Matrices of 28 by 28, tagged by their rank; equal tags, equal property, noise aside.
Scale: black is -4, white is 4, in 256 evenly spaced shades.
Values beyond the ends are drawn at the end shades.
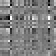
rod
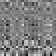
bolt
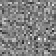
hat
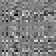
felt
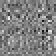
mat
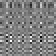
rod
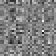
felt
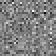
hat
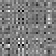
bolt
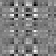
rod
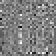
mat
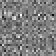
mat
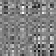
bolt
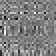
mat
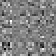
mat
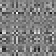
bolt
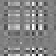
rod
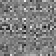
mat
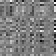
bolt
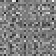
mat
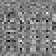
felt
